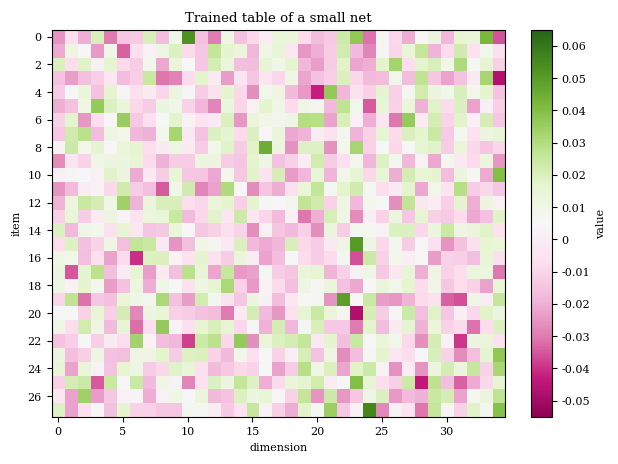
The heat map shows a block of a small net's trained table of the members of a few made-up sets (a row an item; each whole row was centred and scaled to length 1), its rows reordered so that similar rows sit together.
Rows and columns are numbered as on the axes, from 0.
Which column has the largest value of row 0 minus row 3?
10
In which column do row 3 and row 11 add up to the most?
22
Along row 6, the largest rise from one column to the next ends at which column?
27
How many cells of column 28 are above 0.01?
8
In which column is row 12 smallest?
26
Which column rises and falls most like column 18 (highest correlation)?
7
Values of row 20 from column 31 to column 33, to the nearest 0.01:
0 -0.01 0.02
